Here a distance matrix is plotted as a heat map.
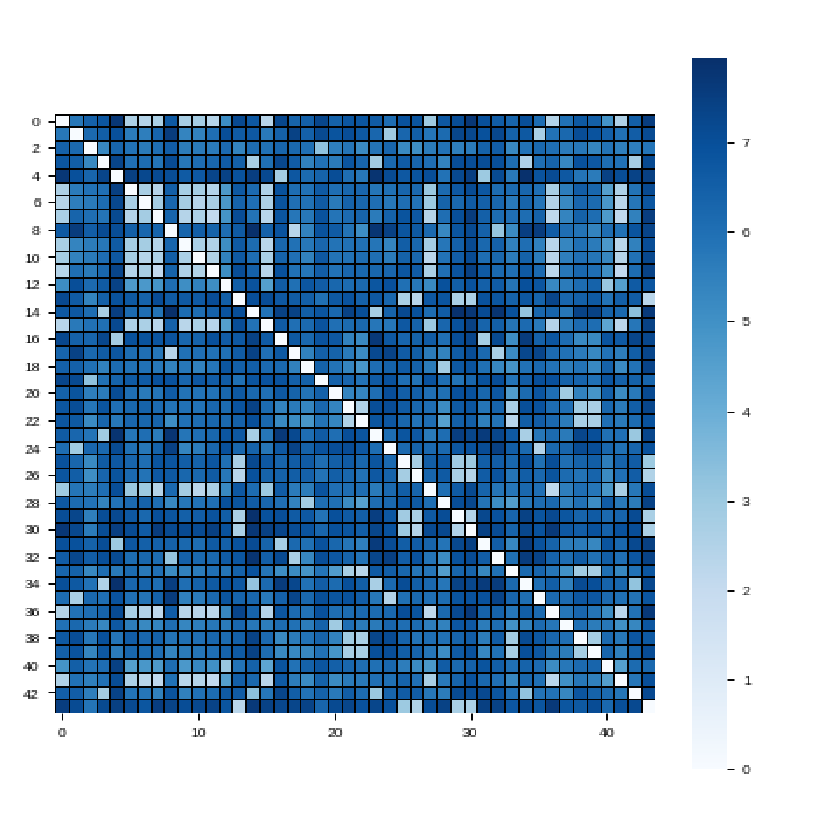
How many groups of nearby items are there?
11
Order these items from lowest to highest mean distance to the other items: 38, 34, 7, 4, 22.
7, 22, 38, 34, 4
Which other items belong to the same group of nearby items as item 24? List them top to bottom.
1, 35
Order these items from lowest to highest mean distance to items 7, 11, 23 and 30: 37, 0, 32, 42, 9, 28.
9, 0, 42, 37, 28, 32
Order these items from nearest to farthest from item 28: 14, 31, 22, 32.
22, 32, 31, 14
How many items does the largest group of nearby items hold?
11
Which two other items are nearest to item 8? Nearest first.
17, 32
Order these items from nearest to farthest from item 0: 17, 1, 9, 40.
9, 40, 1, 17
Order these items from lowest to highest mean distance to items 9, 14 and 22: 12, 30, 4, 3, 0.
3, 0, 12, 4, 30
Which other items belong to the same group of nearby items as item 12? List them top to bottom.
40
